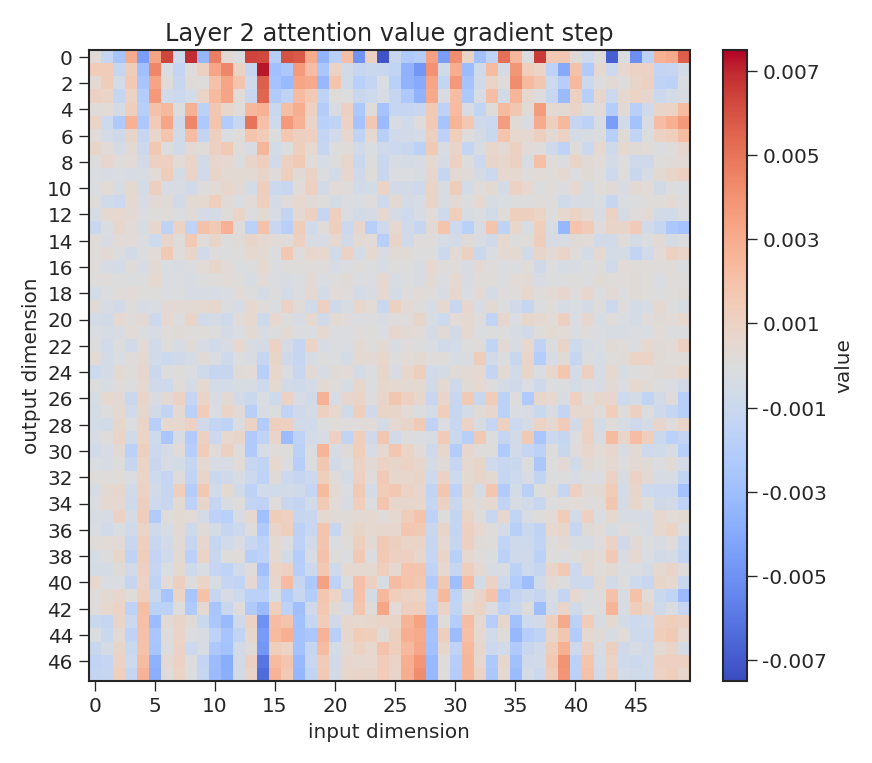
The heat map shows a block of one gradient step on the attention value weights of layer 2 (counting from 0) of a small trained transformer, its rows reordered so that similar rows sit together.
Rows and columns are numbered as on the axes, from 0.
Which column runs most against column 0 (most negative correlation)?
41
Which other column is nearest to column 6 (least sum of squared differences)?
8
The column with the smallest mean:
14
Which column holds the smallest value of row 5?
43
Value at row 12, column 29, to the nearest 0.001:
-0.001
